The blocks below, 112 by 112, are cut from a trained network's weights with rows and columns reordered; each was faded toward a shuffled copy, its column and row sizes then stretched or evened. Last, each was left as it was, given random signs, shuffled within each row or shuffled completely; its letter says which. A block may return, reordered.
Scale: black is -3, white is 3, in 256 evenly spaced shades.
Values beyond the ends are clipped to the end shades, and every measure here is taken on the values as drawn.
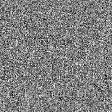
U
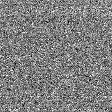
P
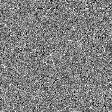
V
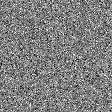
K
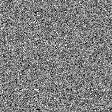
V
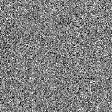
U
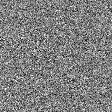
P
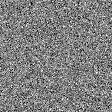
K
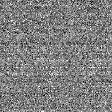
U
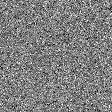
K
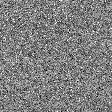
K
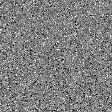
V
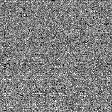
U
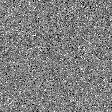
P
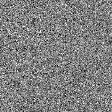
V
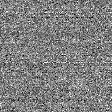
U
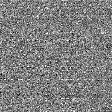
U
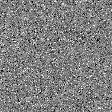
P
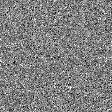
V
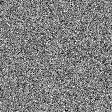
K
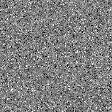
V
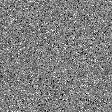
P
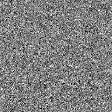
V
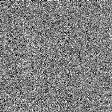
U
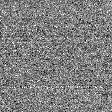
P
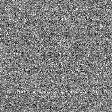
U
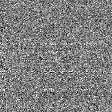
U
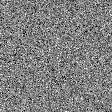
K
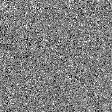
V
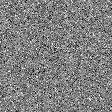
K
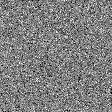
K
